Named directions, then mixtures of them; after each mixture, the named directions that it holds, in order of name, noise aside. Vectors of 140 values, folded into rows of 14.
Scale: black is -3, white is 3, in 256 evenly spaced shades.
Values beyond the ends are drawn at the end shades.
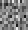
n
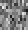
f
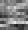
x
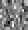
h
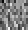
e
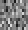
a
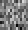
e, n, x.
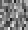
a, h.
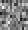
f, x.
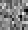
f, h, x.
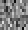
a.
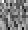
e.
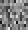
a, e, h.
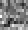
h, x.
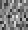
e, n, x.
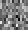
h, n.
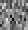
f.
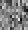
f, h, n.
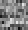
a, h, x.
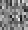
f, h, n.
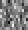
h.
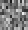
a, f, n.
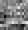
x.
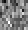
a, f, h.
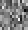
f, h, n.
